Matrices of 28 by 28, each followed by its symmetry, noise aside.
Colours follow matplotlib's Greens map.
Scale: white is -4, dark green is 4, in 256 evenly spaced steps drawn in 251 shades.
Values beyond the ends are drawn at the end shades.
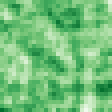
antisymmetric.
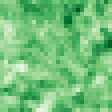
antisymmetric.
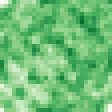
symmetric across the other diagonal.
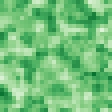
antisymmetric.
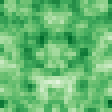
mirrored left to right.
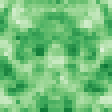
mirrored left to right.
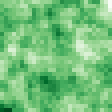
antisymmetric.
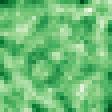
symmetric across the other diagonal.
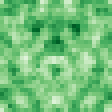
mirrored left to right.
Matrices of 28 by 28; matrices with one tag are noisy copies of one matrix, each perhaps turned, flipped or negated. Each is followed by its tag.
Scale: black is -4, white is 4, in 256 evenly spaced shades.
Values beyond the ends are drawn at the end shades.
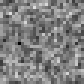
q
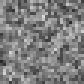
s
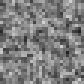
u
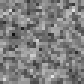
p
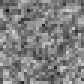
s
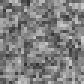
s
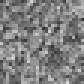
p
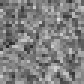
q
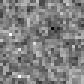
p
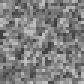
p
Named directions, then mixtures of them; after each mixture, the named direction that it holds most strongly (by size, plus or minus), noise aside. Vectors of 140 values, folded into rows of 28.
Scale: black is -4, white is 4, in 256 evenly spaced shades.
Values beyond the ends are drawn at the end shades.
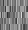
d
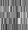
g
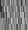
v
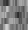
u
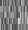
g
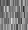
v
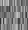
g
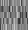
g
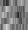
u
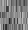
d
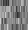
u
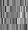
d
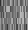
v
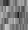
u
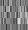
g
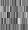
g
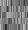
d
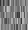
v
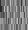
v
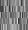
g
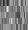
u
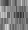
u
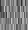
v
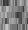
u
